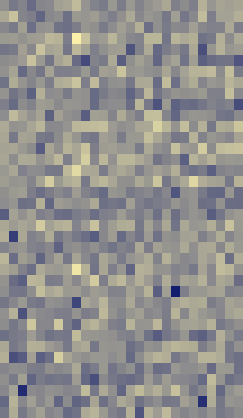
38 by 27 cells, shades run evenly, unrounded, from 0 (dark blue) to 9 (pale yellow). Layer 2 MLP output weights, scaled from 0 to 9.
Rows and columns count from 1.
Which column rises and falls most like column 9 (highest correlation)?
25
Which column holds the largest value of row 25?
9
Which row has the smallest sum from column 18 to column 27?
10
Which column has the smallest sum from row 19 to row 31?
18
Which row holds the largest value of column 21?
12
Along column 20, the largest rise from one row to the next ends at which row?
28
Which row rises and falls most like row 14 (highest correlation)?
2
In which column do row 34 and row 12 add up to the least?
24
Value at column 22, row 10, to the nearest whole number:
3
